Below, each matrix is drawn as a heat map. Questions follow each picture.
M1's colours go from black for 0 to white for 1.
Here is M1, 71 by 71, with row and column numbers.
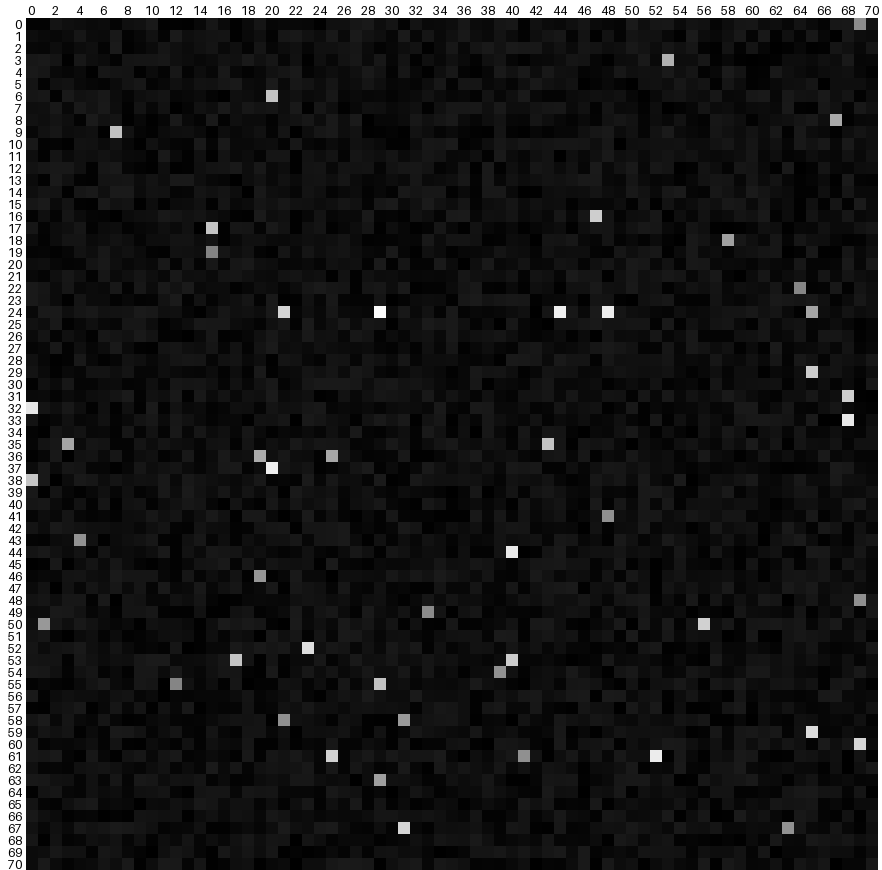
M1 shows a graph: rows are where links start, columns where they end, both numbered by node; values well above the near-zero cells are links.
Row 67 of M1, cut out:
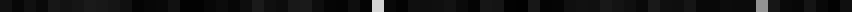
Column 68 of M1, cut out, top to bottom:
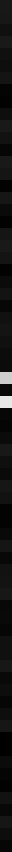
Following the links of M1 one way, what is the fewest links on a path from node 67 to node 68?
2
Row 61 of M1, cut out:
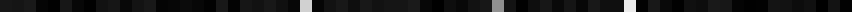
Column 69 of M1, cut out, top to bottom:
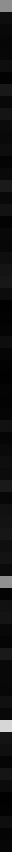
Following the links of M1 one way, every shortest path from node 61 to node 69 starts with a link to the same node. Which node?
node 41
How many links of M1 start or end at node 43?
2
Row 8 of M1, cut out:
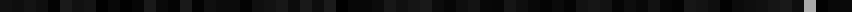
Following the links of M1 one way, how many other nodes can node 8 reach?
6
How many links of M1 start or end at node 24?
5
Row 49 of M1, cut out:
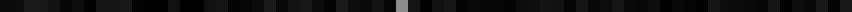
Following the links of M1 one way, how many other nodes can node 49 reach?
2
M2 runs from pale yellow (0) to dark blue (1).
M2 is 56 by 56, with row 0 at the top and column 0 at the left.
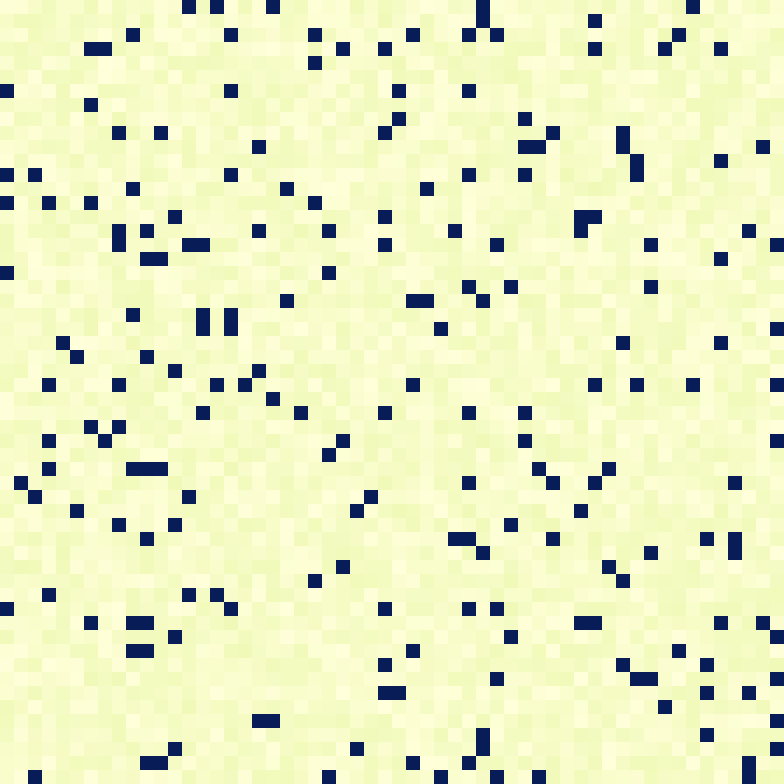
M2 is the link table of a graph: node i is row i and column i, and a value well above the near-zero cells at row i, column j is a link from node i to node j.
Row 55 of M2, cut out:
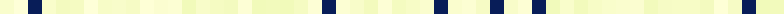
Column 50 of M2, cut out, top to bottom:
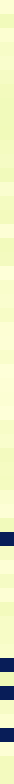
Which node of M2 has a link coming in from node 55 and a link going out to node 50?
node 38
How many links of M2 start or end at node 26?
3
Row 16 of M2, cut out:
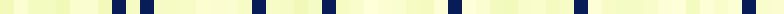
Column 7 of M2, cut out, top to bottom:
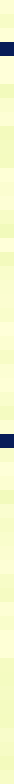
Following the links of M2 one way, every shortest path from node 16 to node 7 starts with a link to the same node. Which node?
node 23
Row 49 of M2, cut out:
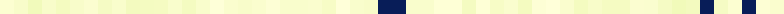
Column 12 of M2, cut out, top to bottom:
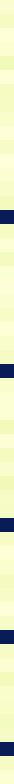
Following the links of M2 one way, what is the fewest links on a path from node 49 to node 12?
2
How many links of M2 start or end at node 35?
8
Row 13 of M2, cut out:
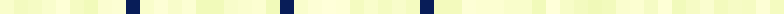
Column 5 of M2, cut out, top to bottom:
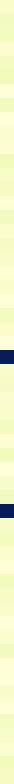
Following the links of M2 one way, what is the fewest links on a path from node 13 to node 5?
3
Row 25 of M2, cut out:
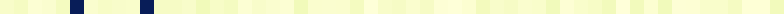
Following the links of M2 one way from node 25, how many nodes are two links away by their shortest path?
5
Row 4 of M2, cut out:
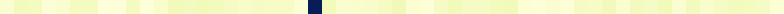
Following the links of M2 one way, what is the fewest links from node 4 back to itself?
5
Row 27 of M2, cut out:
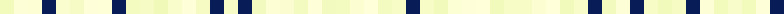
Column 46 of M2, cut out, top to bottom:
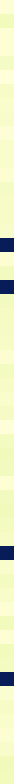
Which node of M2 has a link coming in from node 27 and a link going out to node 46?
node 17
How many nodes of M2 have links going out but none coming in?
1
